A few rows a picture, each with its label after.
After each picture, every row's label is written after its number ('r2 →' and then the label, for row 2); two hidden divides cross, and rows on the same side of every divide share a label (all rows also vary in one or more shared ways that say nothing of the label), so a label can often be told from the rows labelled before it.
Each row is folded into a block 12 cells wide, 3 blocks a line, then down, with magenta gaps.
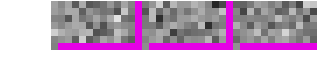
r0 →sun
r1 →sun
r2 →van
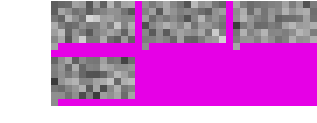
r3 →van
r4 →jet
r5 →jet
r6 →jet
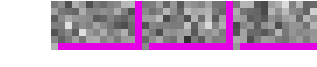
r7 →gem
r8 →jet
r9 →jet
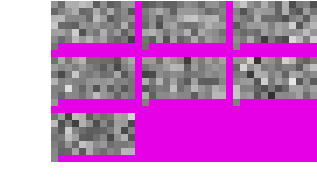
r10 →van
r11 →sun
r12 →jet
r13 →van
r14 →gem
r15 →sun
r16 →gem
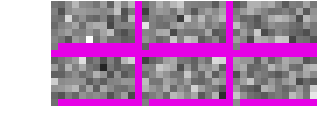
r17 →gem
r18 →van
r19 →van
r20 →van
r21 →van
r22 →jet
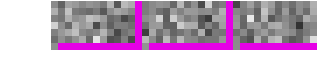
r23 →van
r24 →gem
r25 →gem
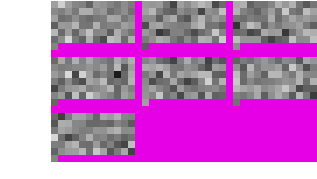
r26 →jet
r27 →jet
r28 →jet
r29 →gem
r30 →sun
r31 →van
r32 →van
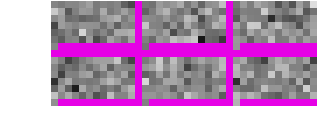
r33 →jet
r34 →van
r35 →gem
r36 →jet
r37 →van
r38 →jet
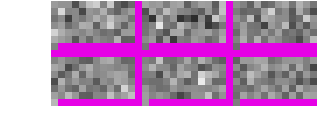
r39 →sun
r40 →gem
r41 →gem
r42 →jet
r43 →sun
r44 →gem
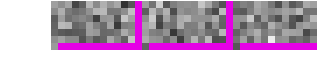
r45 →jet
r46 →sun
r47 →gem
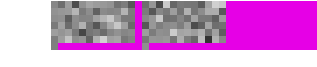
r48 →sun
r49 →gem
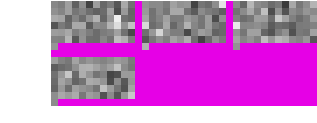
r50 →sun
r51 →van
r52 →van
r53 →gem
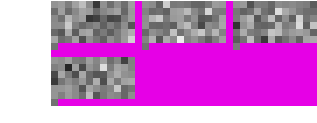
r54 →gem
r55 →gem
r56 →jet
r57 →jet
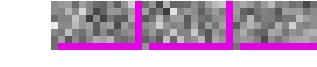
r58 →van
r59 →gem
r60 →jet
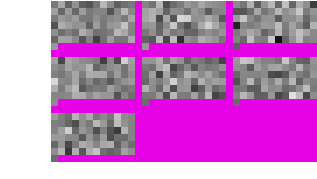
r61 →jet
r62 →sun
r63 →jet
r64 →van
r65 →sun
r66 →jet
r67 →gem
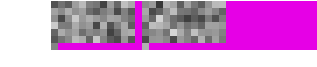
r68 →van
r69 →gem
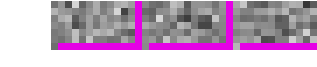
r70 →gem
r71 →gem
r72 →jet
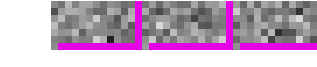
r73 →van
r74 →gem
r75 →sun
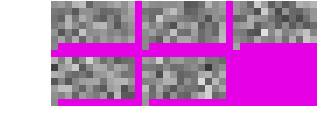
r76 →gem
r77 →gem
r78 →gem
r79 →sun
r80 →sun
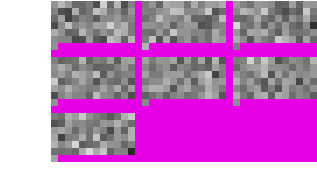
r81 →jet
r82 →gem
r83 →van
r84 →van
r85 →sun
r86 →van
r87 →van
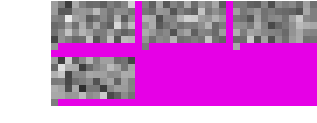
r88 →gem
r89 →sun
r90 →sun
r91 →sun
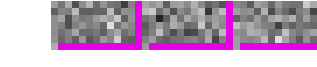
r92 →sun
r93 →sun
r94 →van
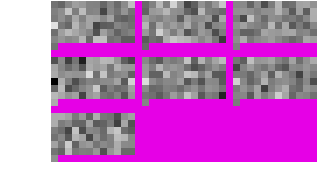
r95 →van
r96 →van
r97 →gem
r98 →jet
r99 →van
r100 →van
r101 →sun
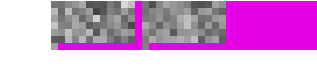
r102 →van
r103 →van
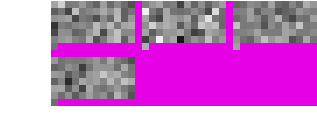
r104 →jet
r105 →sun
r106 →van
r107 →sun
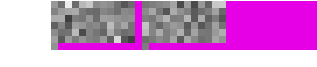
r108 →sun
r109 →van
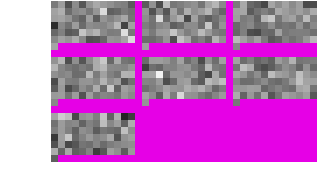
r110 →jet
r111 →gem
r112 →jet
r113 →jet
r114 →gem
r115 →sun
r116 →jet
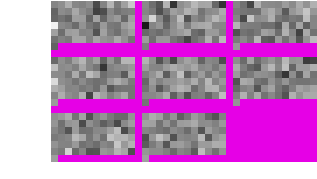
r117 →van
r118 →jet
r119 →gem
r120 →van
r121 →jet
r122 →jet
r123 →sun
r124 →jet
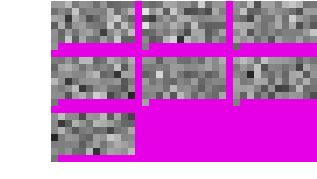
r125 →sun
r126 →van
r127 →sun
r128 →van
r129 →gem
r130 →sun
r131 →jet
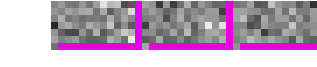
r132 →jet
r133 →jet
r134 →sun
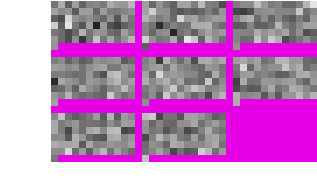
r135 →gem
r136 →sun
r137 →gem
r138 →jet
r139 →gem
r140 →jet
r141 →sun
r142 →jet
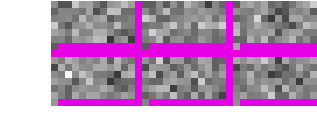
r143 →van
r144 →sun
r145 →van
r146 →gem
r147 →sun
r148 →gem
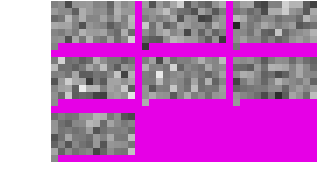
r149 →gem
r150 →van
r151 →jet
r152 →jet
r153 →gem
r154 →jet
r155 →jet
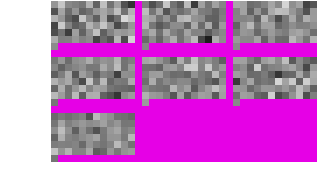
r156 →jet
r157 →van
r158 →jet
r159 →gem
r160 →jet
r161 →jet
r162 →jet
